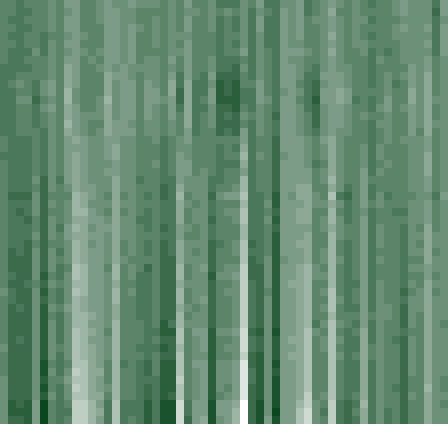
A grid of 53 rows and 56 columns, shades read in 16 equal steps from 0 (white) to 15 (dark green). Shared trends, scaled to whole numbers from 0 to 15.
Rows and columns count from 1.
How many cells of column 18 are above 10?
17
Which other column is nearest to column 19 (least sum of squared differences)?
44
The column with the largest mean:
35
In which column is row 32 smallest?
31
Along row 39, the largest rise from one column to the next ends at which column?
32
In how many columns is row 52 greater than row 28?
26
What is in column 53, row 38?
9
